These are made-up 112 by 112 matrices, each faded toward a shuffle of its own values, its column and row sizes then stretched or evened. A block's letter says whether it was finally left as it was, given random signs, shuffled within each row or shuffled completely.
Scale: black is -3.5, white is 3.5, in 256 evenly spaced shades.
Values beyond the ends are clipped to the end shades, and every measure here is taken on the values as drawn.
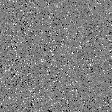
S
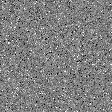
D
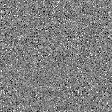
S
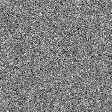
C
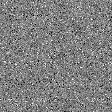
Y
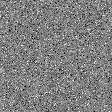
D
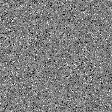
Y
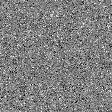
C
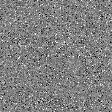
Y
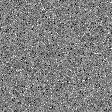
D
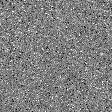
D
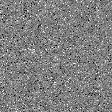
S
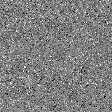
C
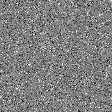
C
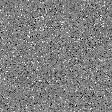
C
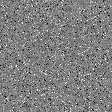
D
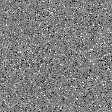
Y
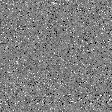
C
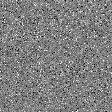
S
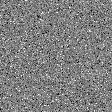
D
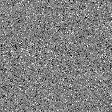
Y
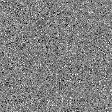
Y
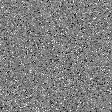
D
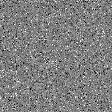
S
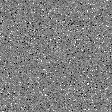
C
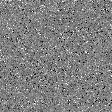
C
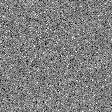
D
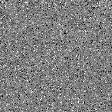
S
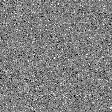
C
